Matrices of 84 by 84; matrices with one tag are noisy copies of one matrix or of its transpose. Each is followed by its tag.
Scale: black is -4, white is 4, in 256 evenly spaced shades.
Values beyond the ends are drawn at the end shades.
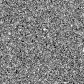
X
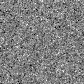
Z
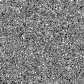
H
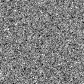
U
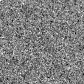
H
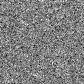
Z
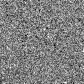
X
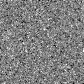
X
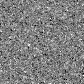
X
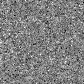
Z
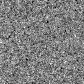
Z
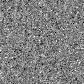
U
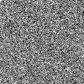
H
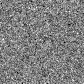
U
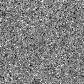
Z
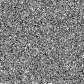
X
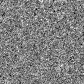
Z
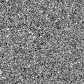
U
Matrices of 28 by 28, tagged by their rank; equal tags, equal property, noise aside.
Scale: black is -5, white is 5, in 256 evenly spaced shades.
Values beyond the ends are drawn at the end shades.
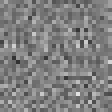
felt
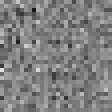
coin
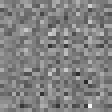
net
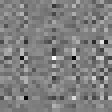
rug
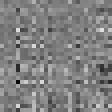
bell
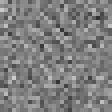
coin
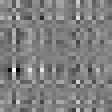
rug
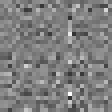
net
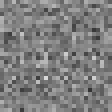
felt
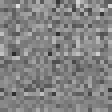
felt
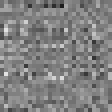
net
